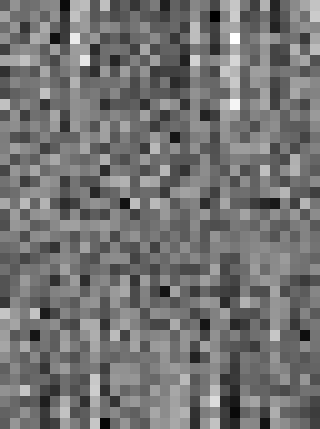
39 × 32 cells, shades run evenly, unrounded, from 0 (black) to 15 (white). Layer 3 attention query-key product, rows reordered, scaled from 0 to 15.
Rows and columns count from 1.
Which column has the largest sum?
8
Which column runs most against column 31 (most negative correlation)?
28
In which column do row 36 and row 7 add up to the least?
6
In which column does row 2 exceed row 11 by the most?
1
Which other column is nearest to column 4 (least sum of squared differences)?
2
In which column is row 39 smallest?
11
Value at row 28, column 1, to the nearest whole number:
3
